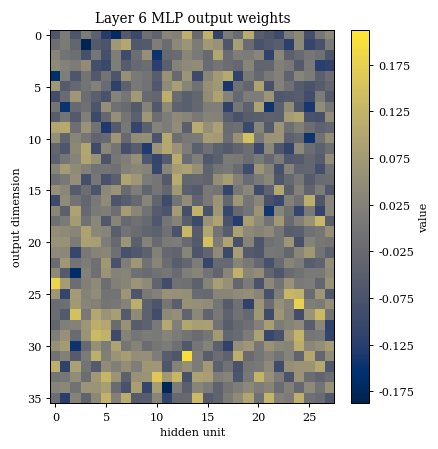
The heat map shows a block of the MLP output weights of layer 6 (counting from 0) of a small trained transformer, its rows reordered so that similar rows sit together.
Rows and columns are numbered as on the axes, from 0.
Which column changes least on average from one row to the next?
3
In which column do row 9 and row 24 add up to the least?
5
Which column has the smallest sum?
17
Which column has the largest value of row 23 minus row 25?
27
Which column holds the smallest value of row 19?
12
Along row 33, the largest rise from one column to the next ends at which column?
14
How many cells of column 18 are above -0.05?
30
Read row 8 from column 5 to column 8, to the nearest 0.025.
-0.025 0.05 0 -0.05
